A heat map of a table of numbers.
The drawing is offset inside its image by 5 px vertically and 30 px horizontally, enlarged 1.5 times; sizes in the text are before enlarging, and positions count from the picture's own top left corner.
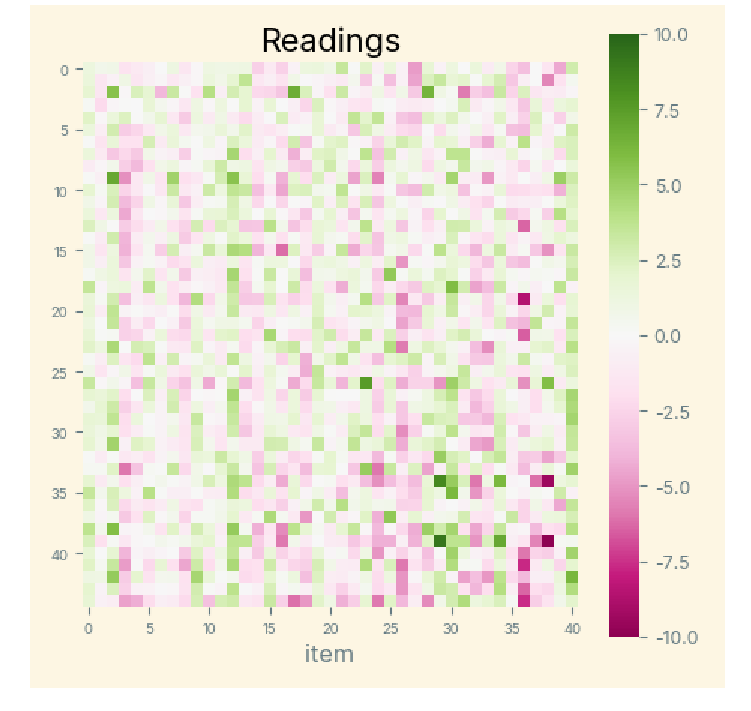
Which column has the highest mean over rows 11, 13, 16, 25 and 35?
30
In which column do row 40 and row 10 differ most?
28
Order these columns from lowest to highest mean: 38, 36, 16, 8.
36, 8, 16, 38
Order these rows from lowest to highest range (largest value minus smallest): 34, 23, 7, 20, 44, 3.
3, 20, 7, 23, 44, 34
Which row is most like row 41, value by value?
19
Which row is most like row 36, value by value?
0
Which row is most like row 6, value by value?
24
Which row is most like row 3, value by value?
25
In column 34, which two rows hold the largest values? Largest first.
39, 34
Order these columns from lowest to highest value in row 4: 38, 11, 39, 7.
39, 7, 38, 11
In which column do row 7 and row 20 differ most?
2
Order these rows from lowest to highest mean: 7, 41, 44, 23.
44, 41, 7, 23
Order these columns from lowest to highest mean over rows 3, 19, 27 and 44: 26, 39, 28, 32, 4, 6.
26, 28, 4, 32, 6, 39
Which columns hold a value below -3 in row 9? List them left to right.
3, 16, 22, 24, 33
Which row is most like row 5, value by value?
21
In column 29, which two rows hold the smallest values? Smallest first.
26, 5
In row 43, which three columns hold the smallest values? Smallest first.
36, 26, 32
